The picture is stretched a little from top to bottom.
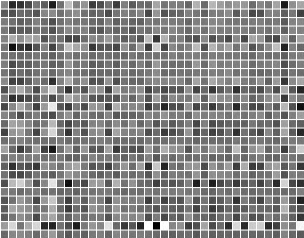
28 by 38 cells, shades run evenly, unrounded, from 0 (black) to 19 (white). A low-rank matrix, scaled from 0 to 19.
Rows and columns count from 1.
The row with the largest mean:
27
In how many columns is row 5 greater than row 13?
21
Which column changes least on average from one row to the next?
8
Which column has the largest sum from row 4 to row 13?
20
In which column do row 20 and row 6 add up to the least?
2
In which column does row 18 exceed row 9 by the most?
38
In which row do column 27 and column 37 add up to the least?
22
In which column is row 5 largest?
19
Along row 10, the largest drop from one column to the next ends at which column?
36
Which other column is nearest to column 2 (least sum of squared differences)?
4
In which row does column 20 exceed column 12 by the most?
6
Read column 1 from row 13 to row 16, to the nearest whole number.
5 10 8 5
